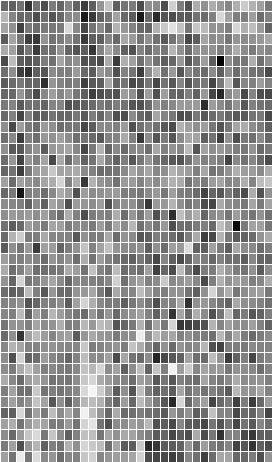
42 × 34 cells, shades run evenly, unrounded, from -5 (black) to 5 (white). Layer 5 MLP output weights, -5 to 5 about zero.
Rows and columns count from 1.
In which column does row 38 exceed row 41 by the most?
3
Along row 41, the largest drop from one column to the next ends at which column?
19
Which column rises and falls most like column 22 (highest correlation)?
20
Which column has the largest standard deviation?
11
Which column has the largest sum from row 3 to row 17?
8
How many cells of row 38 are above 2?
5
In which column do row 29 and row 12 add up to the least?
22
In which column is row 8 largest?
29
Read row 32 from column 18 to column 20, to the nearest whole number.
2 0 -1
